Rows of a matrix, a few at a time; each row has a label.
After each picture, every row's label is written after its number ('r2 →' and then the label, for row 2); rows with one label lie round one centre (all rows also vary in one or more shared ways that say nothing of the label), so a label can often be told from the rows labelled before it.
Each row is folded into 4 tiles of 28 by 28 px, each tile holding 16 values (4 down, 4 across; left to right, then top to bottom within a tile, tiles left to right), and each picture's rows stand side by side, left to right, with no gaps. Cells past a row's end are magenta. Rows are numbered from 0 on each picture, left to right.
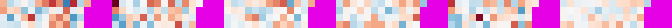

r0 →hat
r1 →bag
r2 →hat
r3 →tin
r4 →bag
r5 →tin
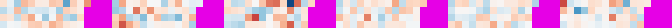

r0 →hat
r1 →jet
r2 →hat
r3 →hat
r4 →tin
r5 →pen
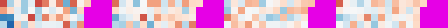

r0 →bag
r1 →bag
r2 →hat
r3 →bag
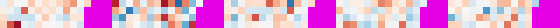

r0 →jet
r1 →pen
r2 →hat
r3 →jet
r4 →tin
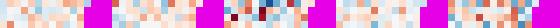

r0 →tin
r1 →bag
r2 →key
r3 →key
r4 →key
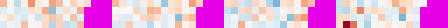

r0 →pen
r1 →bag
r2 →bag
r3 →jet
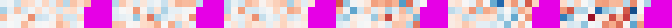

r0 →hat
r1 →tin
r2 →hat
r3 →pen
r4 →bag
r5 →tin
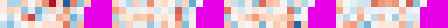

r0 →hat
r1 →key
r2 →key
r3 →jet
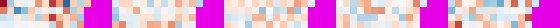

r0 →pen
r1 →tin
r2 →tin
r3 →pen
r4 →tin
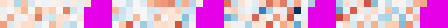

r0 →key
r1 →jet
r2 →tin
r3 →hat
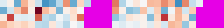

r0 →key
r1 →pen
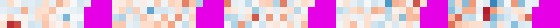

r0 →jet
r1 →tin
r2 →bag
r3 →bag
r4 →key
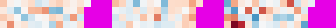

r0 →pen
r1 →bag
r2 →jet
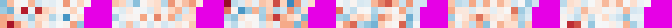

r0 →jet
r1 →bag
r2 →pen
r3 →jet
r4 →key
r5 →jet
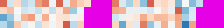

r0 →bag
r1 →key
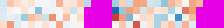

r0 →tin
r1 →hat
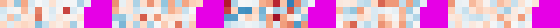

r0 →key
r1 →bag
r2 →pen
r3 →jet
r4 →pen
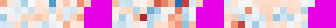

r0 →bag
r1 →hat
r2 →jet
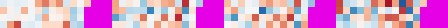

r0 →jet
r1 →tin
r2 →tin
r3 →pen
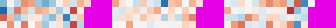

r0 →hat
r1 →bag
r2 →jet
